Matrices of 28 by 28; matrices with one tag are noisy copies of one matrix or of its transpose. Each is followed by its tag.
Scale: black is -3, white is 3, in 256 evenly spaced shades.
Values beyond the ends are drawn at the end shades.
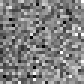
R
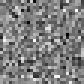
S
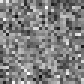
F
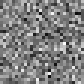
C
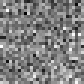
R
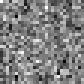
F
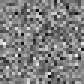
C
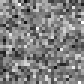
F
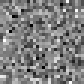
S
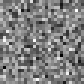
S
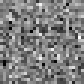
S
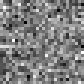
F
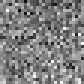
R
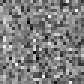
S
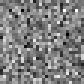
S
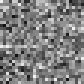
F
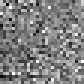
R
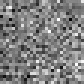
R
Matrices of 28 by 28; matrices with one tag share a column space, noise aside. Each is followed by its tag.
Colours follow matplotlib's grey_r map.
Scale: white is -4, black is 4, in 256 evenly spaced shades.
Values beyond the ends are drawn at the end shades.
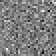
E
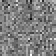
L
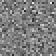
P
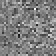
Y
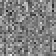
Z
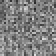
L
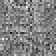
L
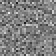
P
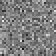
E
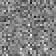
E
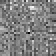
L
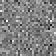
E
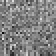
L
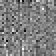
L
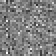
E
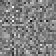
E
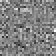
Y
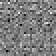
P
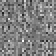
Z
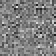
Y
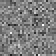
P
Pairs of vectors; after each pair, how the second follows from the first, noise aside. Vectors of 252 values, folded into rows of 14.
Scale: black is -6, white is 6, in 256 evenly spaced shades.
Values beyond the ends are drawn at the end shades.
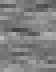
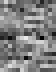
reversed, negated, scaled up.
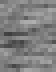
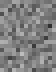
shuffled.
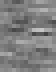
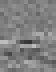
wrapped around, negated, partly zeroed.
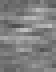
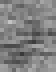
reversed, negated.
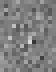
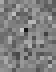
reversed, negated.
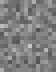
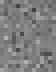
wrapped around, negated, partly zeroed.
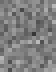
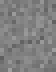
negated, shrunk.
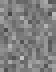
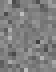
wrapped around, negated, partly zeroed.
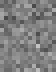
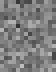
reversed, negated.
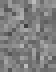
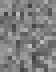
reversed, negated.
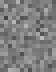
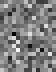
reversed, negated, scaled up.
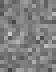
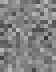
reversed, negated.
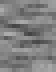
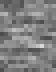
reversed, negated.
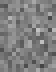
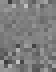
wrapped around, negated, partly zeroed.
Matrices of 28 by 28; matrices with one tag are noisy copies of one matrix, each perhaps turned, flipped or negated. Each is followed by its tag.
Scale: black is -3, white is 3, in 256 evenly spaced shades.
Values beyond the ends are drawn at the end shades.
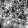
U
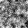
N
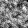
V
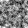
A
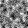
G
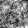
U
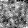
U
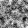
V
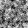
A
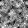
G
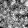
N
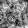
U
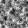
G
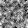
A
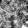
N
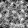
A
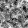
V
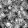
V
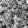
N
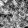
N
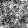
U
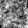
U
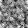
A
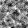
G
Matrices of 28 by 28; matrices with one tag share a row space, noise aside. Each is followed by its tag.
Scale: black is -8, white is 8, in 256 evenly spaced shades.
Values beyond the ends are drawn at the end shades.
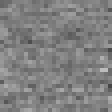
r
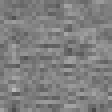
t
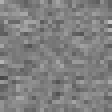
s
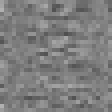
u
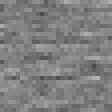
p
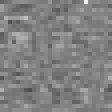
s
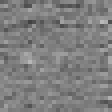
r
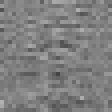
u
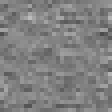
r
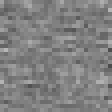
r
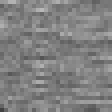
p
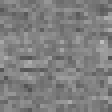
r
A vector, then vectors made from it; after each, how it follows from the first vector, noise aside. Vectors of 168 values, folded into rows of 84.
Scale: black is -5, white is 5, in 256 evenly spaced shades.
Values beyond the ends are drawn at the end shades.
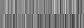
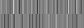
wrapped around, partly zeroed.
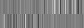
partly zeroed.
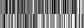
negated, scaled up.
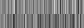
copied.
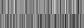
copied.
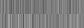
reversed, shrunk.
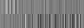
partly zeroed.
